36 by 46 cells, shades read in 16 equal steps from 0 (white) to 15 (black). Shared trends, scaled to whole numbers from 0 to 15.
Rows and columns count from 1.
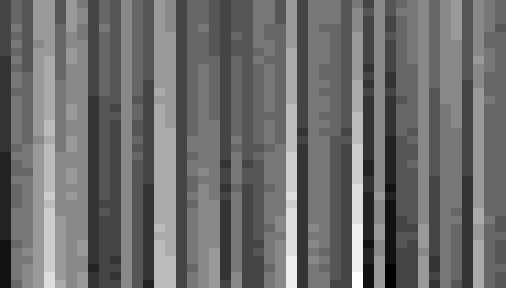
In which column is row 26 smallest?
33
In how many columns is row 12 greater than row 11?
3
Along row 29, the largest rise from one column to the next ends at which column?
34
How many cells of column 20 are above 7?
25
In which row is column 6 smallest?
36
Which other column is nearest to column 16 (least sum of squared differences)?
15
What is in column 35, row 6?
7
